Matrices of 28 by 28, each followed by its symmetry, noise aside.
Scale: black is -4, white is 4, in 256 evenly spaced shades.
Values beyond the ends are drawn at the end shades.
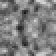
mirrored top to bottom.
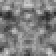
mirrored left to right.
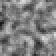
antisymmetric.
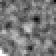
symmetric across the other diagonal.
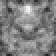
mirrored left to right.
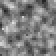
antisymmetric.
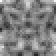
mirrored left to right.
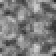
mirrored top to bottom.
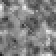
symmetric across the other diagonal.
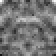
mirrored left to right.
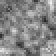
symmetric.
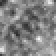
symmetric.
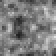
mirrored top to bottom.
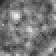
symmetric.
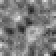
symmetric.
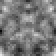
mirrored left to right.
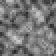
symmetric.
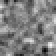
antisymmetric.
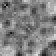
symmetric.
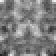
mirrored left to right.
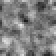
antisymmetric.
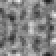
mirrored top to bottom.
